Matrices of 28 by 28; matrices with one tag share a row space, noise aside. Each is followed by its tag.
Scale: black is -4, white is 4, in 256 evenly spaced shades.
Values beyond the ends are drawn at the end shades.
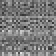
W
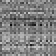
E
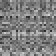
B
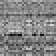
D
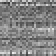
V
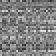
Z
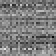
V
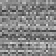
Z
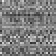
E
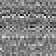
E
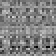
B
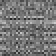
E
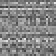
Z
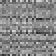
V
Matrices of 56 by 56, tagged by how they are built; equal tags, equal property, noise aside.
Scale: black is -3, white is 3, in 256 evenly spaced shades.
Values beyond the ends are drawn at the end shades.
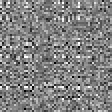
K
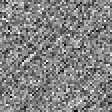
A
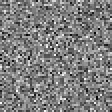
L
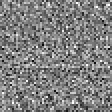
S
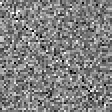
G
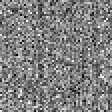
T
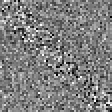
G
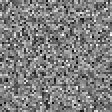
S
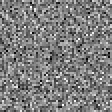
S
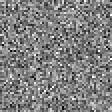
L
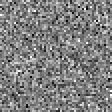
L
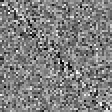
G
